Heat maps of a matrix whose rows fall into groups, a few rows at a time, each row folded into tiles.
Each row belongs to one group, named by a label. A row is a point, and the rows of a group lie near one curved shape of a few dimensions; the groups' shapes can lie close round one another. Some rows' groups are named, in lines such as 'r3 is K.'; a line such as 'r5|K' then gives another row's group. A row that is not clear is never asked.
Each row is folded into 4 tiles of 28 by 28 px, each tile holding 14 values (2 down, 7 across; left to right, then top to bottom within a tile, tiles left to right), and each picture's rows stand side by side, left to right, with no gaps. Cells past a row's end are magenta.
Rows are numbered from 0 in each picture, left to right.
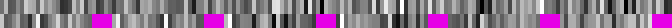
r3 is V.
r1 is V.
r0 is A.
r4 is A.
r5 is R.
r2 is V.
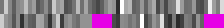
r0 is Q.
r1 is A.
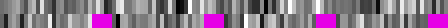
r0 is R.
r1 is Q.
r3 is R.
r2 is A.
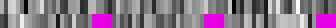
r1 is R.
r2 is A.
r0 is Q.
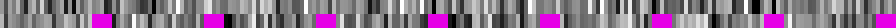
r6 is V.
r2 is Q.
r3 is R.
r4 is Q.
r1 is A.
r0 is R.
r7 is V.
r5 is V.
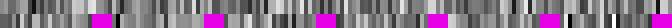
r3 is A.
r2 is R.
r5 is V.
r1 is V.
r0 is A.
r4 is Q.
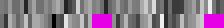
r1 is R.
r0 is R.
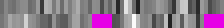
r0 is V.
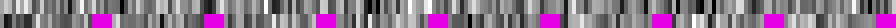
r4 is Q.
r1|Q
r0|A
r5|Q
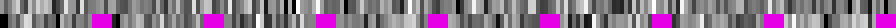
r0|Q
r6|A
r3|A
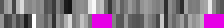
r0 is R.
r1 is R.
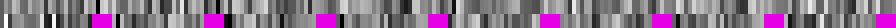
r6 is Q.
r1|V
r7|A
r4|A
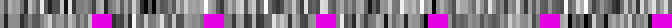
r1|A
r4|V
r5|R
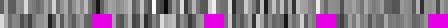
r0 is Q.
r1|R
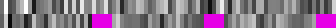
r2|A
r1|Q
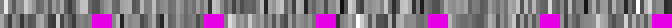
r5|R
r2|V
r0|Q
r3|Q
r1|V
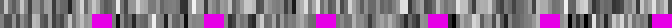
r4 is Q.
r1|Q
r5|R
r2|A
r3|R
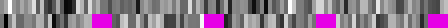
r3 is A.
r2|A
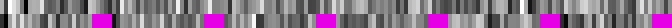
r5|Q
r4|V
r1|A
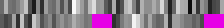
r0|A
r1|Q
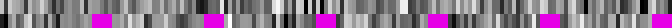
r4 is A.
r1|A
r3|A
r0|Q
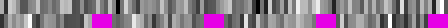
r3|V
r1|Q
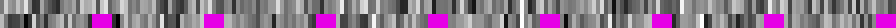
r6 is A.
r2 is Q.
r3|A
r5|R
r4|Q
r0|R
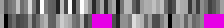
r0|V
